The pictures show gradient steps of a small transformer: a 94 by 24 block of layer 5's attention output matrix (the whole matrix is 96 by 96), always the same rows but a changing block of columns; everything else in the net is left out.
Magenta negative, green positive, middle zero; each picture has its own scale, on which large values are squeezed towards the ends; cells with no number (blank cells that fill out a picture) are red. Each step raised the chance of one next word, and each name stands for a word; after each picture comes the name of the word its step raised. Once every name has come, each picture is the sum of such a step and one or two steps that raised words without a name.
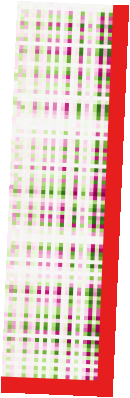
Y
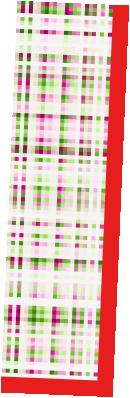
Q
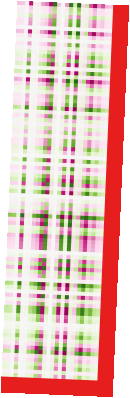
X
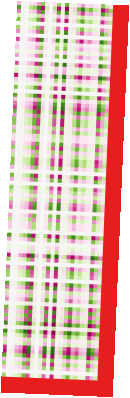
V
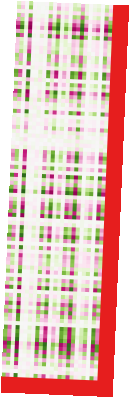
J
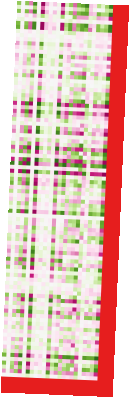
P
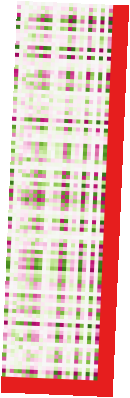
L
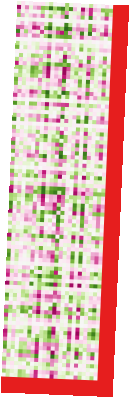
J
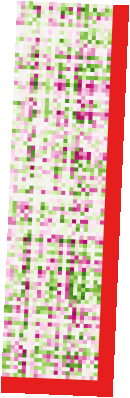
V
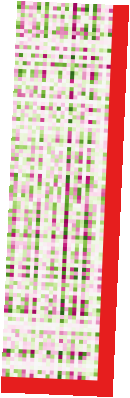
X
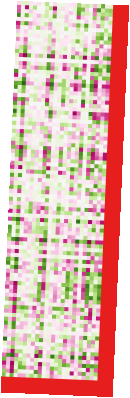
P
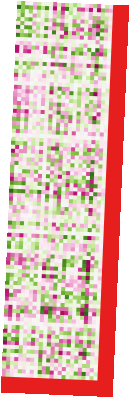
Y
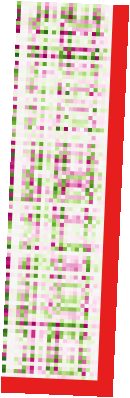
L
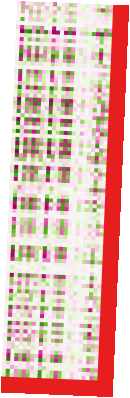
P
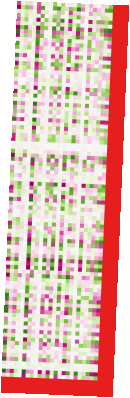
L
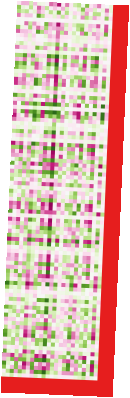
P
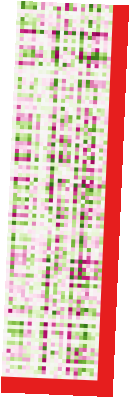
X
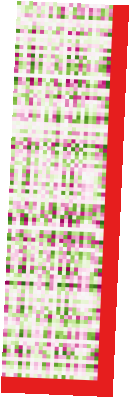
X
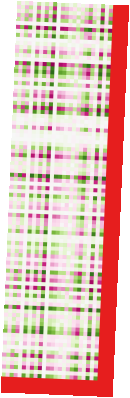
J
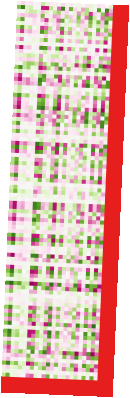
V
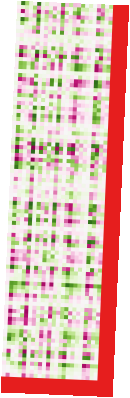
Q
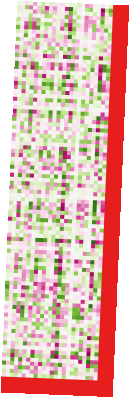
J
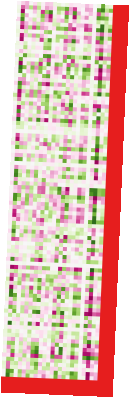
V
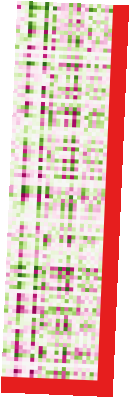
V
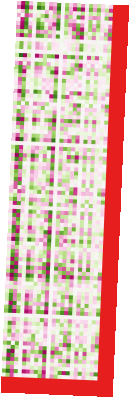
X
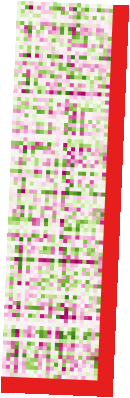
J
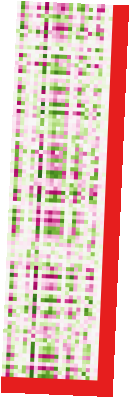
P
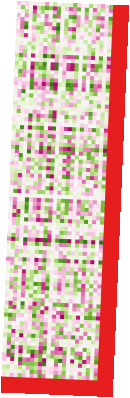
J
